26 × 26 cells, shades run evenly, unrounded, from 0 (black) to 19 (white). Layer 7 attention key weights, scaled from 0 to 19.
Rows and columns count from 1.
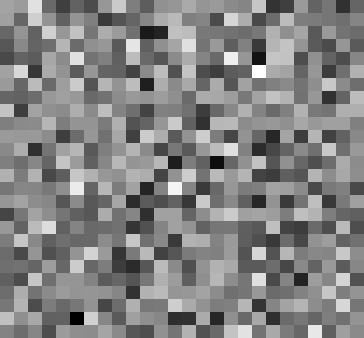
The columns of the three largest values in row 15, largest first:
13, 6, 8
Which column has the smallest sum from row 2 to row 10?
11
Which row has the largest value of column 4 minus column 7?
18
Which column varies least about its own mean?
26
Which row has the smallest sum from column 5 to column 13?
16
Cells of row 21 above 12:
4
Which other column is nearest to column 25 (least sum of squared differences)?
7
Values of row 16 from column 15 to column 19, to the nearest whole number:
15 8 10 7 3
